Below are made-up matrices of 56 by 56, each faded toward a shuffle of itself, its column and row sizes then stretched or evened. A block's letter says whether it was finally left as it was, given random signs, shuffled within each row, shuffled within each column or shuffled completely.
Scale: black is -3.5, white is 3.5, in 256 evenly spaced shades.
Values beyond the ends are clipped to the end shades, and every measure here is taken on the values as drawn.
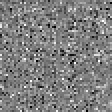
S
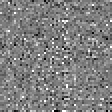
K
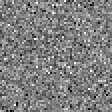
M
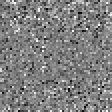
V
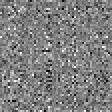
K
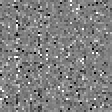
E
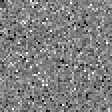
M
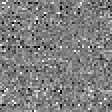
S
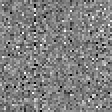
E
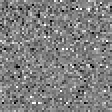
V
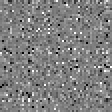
K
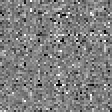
S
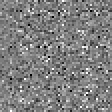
K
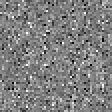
E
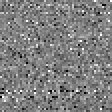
V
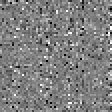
S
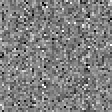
E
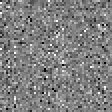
E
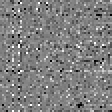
K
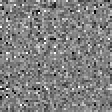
S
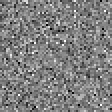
M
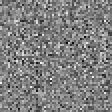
S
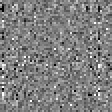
K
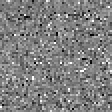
V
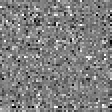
S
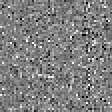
E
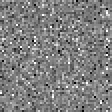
E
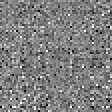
K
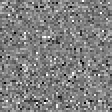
V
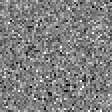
M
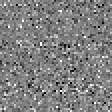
V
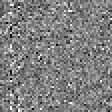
E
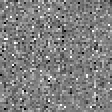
E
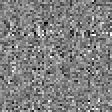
S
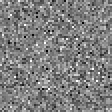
M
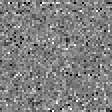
V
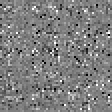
S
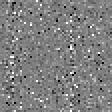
E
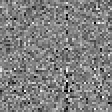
S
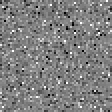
M
